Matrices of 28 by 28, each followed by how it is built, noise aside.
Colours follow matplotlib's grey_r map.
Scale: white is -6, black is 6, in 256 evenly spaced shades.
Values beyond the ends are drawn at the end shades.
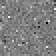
sparse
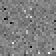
sparse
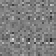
low rank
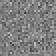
repeating columns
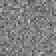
noise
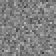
noise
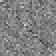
diagonal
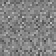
repeating columns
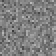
noise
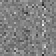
uneven columns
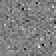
sparse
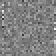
uneven columns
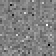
sparse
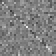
diagonal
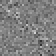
block diagonal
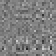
low rank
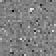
sparse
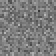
repeating columns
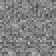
repeating columns
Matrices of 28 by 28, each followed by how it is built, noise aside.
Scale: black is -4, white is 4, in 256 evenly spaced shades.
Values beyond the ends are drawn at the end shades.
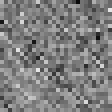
Toeplitz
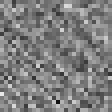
Toeplitz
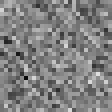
Toeplitz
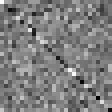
diagonal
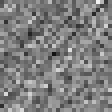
Hankel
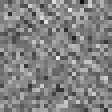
Toeplitz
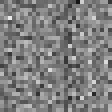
repeating rows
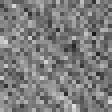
Toeplitz
